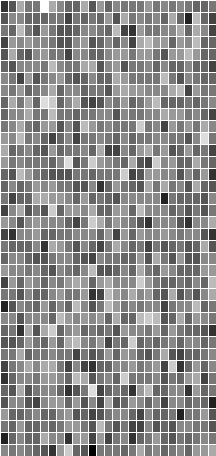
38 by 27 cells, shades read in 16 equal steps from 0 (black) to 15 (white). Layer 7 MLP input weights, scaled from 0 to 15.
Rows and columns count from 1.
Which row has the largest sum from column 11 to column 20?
27
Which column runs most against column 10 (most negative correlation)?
1
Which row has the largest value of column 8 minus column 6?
21
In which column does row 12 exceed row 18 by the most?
26
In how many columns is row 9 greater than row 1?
11
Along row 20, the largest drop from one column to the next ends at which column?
15
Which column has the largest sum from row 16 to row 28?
18
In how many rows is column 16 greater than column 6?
18
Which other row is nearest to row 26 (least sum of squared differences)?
32
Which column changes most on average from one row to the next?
12
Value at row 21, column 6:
3
